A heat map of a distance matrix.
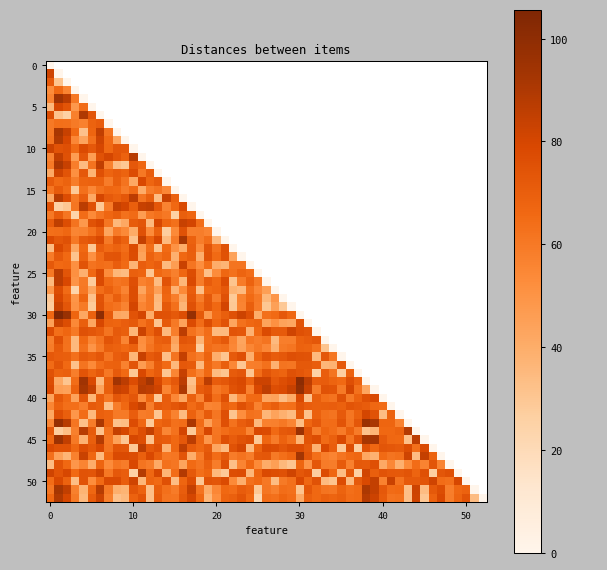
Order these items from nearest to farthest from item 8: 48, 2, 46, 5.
48, 5, 46, 2
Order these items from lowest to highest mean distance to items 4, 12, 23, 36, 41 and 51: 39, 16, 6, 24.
24, 16, 6, 39
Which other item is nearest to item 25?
52
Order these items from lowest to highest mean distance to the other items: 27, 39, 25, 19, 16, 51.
27, 25, 51, 19, 16, 39
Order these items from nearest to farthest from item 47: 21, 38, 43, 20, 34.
38, 34, 20, 21, 43
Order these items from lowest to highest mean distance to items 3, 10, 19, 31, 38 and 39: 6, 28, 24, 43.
24, 6, 28, 43
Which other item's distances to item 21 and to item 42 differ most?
16
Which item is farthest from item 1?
30
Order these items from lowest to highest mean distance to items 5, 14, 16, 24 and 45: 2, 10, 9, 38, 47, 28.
28, 9, 10, 47, 2, 38
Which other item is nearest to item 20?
14
